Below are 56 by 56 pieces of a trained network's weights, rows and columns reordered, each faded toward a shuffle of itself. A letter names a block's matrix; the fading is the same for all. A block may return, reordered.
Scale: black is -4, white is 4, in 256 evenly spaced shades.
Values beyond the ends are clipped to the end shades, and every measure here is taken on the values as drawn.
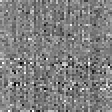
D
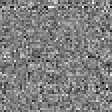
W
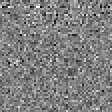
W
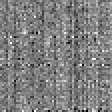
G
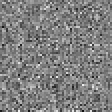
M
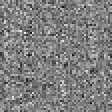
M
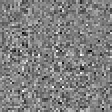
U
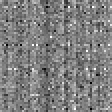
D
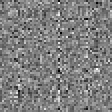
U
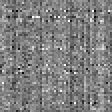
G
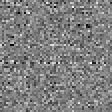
W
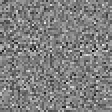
M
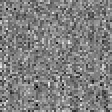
M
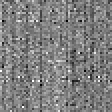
D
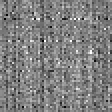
D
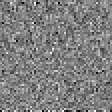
W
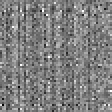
G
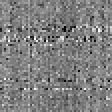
D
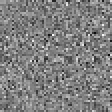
M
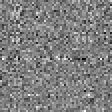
W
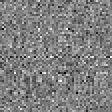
W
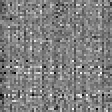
G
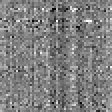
D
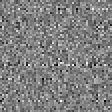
W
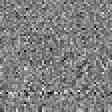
W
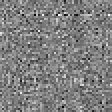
W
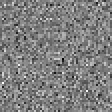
M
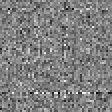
W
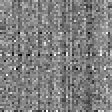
G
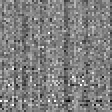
G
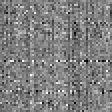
D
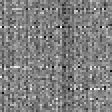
G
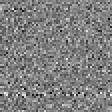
W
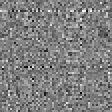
W
